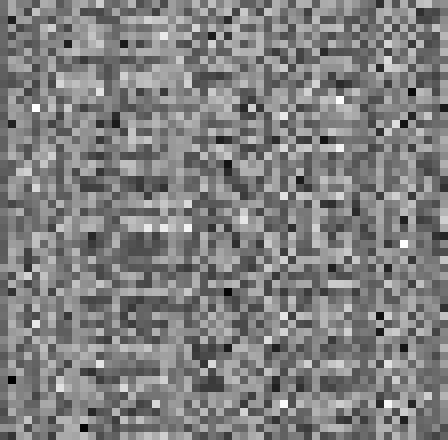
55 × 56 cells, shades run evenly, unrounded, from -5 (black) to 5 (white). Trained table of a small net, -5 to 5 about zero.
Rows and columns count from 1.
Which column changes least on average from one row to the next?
1
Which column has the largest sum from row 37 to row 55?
10
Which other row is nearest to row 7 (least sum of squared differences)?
11
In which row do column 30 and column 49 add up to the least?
31
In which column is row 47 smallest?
12
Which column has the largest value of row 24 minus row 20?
54
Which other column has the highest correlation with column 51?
7
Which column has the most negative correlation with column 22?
3
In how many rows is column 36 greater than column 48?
17
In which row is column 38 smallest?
23
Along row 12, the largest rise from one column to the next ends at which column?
53
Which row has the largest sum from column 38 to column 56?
46
